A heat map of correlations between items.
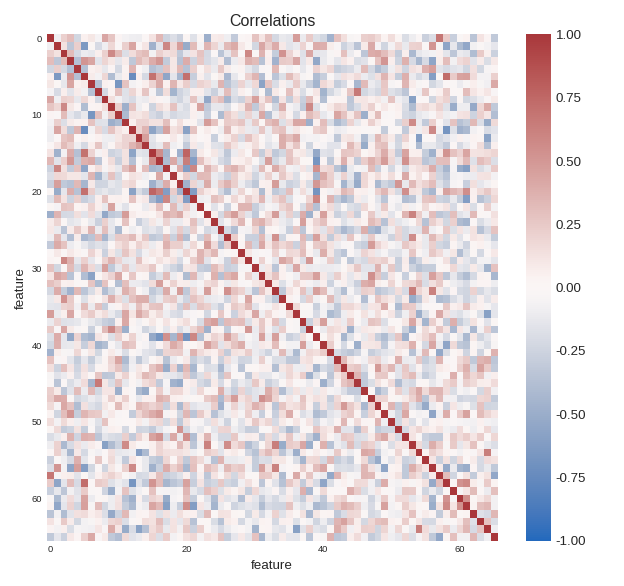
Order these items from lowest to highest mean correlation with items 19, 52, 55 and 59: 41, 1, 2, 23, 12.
2, 12, 1, 41, 23
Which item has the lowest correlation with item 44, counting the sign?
38
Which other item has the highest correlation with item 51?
19
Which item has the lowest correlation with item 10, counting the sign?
6
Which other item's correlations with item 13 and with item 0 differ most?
57
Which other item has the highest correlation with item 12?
56
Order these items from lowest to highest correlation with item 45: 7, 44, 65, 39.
39, 65, 44, 7
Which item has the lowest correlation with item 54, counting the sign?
13
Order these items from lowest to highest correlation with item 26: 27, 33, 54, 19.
54, 27, 19, 33
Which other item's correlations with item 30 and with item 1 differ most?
5
